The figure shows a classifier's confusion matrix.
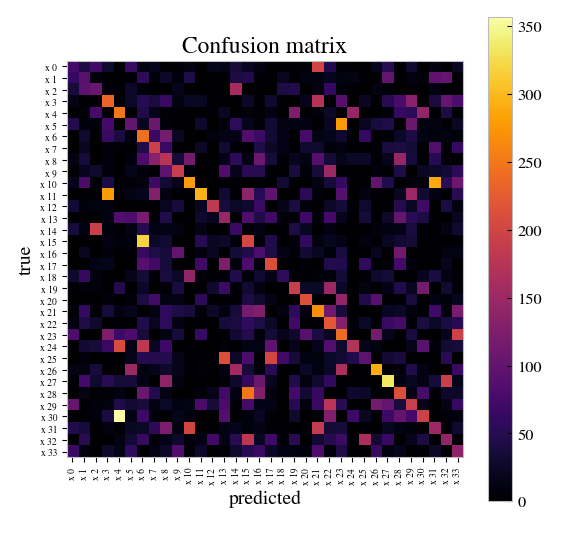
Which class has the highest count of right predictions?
x 27
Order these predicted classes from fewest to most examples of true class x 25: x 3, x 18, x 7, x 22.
x 3, x 22, x 7, x 18
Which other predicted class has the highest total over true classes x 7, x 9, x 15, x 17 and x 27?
x 6
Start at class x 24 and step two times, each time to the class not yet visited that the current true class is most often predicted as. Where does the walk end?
x 30
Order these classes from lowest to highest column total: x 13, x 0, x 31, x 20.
x 0, x 20, x 31, x 13
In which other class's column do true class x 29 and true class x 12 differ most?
x 22
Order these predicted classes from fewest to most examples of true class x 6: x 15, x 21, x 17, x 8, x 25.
x 21, x 17, x 25, x 15, x 8
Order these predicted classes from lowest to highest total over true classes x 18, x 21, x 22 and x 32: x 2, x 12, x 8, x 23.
x 2, x 12, x 8, x 23
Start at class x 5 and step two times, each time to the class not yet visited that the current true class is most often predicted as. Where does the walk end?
x 33
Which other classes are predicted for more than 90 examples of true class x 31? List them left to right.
x 8, x 10, x 21
